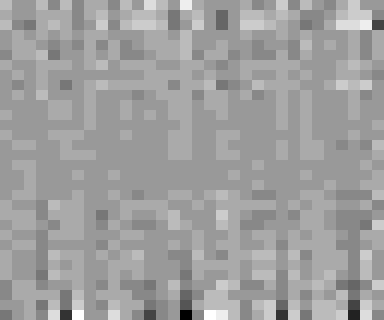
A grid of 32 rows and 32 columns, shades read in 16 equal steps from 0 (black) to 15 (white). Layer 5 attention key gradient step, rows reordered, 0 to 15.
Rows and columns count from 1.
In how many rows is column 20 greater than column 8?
14
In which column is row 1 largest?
16
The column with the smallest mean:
30
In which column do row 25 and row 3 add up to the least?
32
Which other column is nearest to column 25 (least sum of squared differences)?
23
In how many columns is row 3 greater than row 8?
16
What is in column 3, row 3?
7
